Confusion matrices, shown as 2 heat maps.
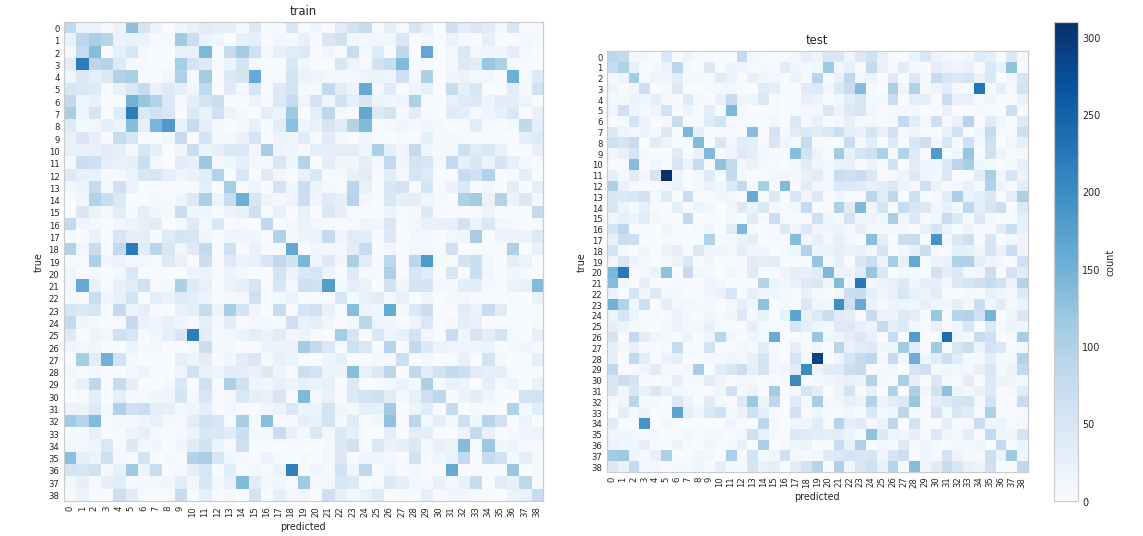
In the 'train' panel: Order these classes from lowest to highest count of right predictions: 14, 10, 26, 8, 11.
10, 26, 11, 14, 8
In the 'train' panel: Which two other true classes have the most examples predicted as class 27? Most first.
3, 2
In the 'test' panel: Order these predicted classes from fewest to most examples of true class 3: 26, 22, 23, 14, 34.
14, 22, 26, 23, 34
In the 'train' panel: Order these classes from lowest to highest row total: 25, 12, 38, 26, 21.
38, 26, 12, 25, 21
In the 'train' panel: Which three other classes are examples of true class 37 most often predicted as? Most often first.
14, 19, 33
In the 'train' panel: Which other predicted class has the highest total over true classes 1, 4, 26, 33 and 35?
11
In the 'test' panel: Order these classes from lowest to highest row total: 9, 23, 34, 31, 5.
5, 34, 31, 23, 9
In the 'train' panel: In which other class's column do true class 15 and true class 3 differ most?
1
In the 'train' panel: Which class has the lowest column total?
30
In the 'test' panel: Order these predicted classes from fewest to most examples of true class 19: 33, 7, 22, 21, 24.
22, 21, 7, 24, 33
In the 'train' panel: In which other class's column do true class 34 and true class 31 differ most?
32
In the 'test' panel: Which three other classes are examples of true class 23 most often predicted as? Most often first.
21, 0, 14
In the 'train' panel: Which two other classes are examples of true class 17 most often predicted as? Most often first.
33, 21
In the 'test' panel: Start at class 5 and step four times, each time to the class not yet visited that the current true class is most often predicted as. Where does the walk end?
17
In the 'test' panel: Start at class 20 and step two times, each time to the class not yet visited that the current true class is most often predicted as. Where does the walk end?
37
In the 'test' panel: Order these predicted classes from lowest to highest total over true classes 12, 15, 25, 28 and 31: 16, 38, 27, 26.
27, 16, 38, 26
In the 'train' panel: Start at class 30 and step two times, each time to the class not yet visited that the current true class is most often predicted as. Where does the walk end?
29
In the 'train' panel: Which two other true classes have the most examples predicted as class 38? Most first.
21, 15
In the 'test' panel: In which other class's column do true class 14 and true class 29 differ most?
18
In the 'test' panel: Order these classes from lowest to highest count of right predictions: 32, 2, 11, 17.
32, 11, 2, 17
